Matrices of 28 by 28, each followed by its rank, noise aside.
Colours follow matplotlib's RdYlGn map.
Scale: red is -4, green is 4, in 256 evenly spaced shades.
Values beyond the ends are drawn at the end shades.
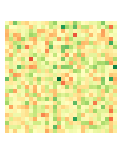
seven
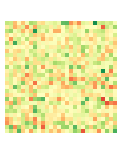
six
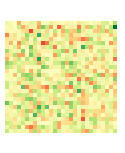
six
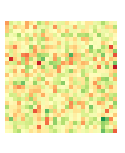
eight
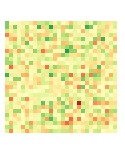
seven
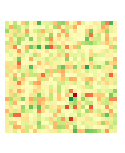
six
